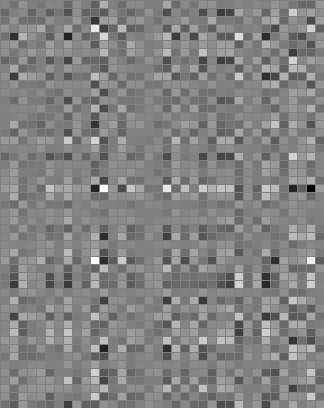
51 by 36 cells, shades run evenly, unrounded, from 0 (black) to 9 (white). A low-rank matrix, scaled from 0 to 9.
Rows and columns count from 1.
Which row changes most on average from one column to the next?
24
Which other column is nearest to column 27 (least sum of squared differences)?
3
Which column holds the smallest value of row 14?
12
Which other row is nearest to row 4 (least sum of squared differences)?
33
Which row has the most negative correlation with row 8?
43
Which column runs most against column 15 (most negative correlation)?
35
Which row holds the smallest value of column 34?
5
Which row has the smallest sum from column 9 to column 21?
2
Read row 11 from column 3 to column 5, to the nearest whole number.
4 4 4
